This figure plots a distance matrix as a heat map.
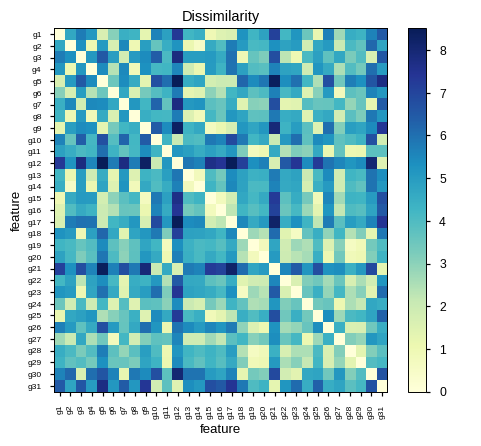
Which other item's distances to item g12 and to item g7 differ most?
g30
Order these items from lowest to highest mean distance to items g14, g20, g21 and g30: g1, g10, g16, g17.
g10, g16, g1, g17
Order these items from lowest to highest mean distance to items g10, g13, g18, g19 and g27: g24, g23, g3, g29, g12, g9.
g24, g29, g23, g3, g9, g12
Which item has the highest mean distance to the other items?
g12
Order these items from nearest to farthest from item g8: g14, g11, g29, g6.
g14, g6, g29, g11
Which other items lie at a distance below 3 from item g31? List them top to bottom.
g10, g12, g21
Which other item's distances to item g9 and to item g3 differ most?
g5
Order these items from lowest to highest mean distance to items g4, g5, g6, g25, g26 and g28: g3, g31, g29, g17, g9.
g29, g9, g17, g3, g31
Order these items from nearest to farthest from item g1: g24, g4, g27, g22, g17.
g17, g27, g24, g22, g4
